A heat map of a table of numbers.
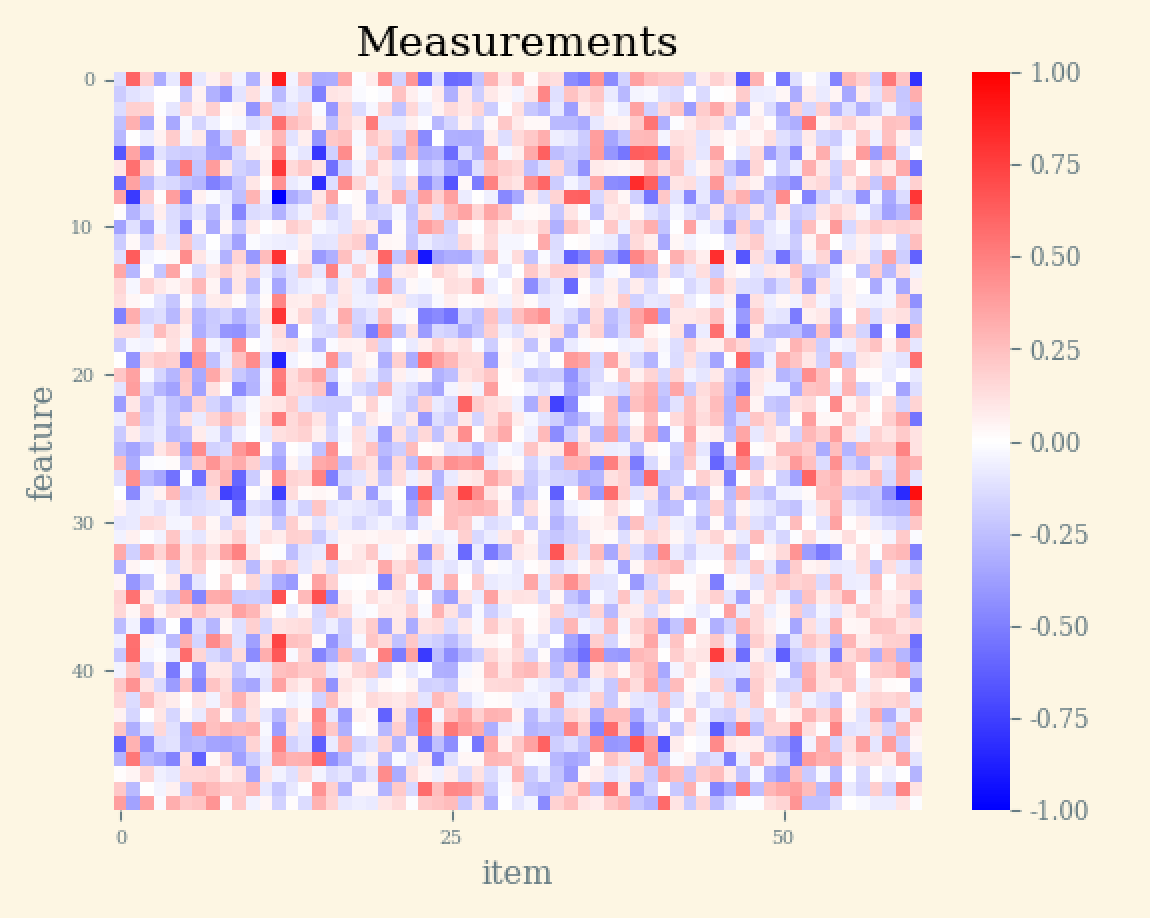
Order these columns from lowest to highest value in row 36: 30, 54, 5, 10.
54, 30, 5, 10
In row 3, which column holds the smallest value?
60
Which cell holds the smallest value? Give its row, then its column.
8, 12
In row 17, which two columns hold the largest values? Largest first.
45, 20
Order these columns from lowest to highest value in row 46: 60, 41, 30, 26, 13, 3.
3, 41, 60, 26, 30, 13
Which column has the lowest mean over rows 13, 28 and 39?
59
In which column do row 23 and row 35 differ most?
15
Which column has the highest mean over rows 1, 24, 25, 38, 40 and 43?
52
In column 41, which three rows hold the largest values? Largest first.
49, 32, 47
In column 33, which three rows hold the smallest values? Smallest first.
22, 28, 24
